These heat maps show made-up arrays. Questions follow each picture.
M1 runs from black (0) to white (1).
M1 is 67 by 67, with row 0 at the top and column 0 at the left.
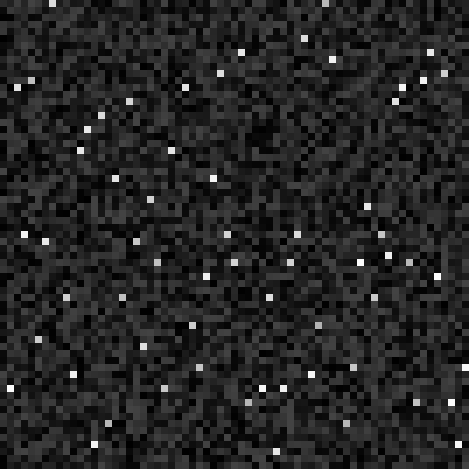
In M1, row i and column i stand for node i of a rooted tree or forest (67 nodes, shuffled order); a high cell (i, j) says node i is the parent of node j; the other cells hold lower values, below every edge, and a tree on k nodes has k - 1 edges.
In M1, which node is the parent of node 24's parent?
28
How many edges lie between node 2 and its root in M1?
5
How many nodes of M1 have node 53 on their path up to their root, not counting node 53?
6
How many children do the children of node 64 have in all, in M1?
2
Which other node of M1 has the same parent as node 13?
65
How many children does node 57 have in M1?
3
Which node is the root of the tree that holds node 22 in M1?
36
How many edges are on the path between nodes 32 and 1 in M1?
4
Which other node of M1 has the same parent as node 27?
45
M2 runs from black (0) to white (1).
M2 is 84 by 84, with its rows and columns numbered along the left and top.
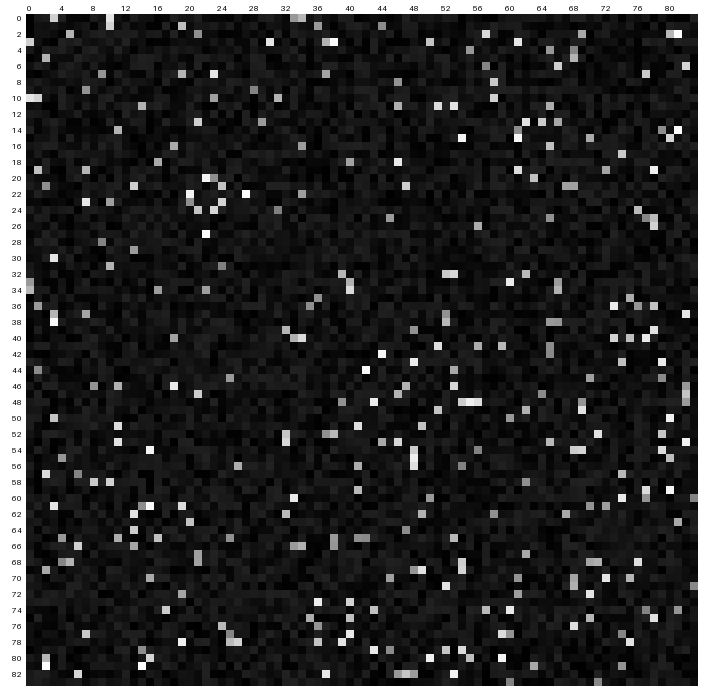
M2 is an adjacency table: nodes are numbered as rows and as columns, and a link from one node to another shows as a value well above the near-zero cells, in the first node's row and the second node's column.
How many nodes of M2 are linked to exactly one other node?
5
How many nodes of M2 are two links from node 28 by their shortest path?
1
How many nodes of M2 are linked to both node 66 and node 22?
1
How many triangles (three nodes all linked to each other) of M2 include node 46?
3
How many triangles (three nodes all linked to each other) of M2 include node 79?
0
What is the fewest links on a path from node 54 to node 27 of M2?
7
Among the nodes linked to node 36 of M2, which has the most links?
node 78
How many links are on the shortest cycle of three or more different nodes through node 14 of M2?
5
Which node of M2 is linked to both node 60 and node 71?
node 83
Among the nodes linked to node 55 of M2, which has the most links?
node 48
